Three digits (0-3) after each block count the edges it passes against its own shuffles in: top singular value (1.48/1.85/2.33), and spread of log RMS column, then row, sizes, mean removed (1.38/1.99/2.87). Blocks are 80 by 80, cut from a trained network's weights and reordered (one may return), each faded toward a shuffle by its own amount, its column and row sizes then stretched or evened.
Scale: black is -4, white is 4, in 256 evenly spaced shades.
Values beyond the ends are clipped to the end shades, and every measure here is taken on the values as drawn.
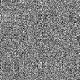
2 1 1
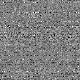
0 1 3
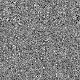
0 1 1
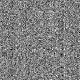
1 0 1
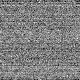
2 0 1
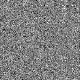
0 1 1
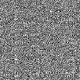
1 0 2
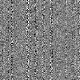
2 3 0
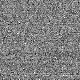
0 0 1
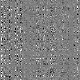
0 3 2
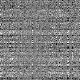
3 3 1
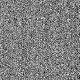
1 1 1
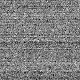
2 1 1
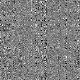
0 3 2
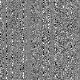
0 3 0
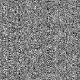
1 2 0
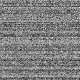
3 1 1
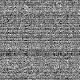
3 2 1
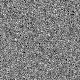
0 0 0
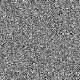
1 0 1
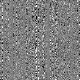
0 3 0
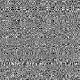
3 0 3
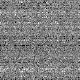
2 2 2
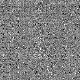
0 2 1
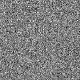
0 0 1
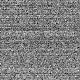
2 1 0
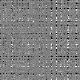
3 3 2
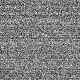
1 0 0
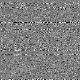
2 1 3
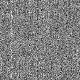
1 1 0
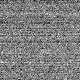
2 1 1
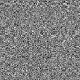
2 0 2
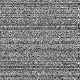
3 2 0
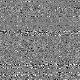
0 1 3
